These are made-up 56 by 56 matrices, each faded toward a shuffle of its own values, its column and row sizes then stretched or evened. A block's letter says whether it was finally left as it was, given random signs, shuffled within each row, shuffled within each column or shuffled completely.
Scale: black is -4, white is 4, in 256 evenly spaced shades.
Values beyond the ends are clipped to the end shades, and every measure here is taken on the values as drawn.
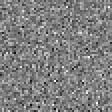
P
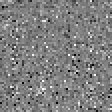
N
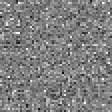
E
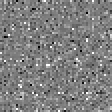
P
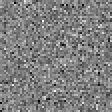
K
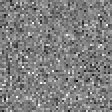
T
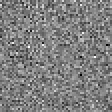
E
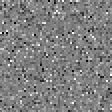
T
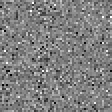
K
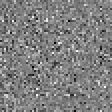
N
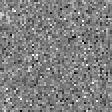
T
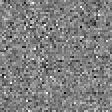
E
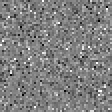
T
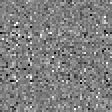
E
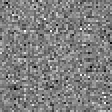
E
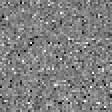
P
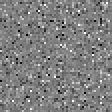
K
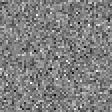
T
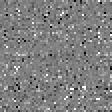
E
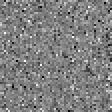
K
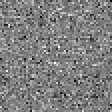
P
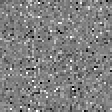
N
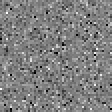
K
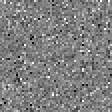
K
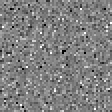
T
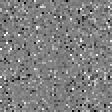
N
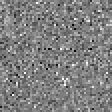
P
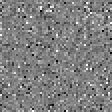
E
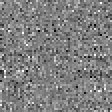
E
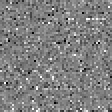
P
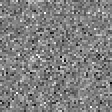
P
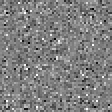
N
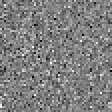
K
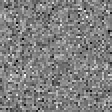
K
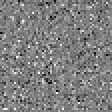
N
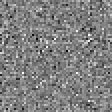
N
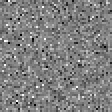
T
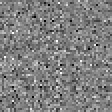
E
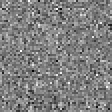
E
